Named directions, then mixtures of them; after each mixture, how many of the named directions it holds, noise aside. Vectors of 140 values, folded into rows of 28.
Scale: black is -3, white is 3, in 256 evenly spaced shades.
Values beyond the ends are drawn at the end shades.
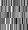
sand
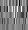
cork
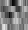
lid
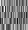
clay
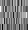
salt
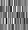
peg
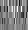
one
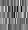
one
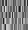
three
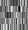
three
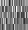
four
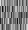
one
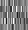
one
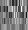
two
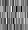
one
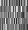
four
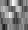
one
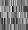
three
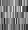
four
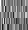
three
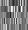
four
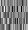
two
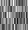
three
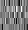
four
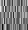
two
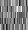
four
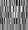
three
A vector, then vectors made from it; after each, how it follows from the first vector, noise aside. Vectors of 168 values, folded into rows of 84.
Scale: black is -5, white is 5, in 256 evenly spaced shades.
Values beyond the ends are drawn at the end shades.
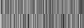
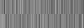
reversed, negated, shrunk.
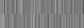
reversed, negated, shrunk.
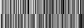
wrapped around, scaled up.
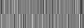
partly zeroed.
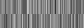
wrapped around.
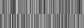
wrapped around.
